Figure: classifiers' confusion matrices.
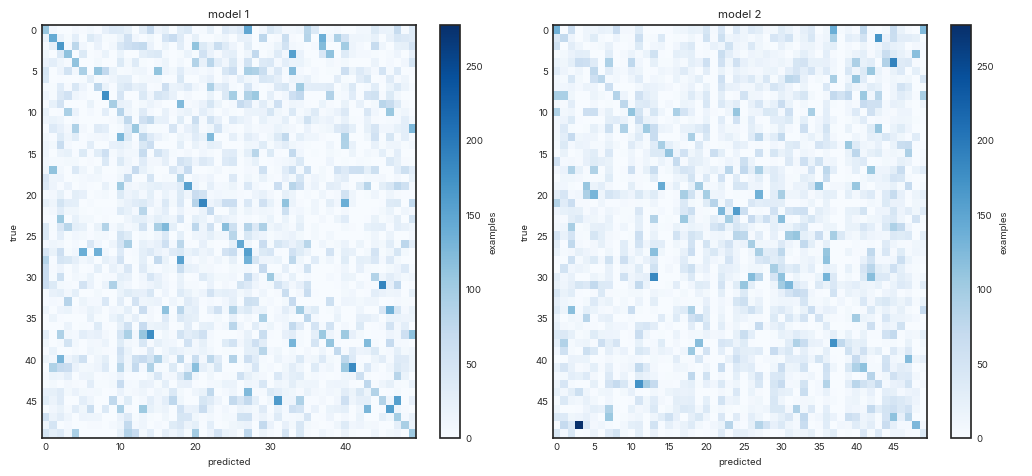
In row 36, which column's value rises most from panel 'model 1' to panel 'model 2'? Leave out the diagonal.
27
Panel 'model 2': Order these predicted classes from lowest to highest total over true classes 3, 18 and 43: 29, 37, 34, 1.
37, 34, 1, 29
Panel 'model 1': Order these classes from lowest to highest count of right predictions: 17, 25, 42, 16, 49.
16, 17, 42, 25, 49
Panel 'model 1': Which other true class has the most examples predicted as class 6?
46
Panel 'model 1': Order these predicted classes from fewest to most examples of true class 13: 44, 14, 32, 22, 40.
14, 44, 32, 40, 22
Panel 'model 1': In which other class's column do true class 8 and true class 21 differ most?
40
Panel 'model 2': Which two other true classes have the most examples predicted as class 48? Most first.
3, 23
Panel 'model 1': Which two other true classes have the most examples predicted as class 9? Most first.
31, 45
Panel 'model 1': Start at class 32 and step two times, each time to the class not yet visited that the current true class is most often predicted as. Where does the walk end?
29
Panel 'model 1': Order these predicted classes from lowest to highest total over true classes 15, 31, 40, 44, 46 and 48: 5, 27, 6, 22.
6, 5, 22, 27
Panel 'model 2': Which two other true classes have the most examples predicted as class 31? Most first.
25, 6
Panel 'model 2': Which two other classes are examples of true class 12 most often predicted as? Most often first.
43, 9
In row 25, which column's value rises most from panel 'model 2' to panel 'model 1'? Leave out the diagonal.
10
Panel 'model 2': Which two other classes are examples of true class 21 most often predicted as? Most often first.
0, 2
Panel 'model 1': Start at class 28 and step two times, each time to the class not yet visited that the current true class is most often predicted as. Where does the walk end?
11
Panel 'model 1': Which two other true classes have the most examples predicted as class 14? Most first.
37, 41
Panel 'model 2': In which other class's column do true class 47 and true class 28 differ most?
45
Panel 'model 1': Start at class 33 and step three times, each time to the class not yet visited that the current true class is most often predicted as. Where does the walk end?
43
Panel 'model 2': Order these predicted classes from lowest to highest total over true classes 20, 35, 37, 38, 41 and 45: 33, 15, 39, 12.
15, 12, 39, 33
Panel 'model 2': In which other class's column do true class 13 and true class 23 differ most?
17
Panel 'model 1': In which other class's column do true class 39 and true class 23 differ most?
2
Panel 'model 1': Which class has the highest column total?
27
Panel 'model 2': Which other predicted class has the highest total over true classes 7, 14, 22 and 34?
24
